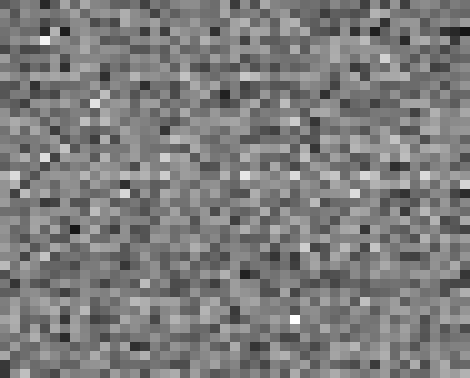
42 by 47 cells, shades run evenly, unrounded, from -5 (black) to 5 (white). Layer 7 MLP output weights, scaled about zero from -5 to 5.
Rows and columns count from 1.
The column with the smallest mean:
46
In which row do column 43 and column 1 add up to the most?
20
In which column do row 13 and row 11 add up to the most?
11
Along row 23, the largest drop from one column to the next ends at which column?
33
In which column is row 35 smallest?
24
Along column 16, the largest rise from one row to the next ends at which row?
3
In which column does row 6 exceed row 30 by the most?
30
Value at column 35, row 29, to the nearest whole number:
1
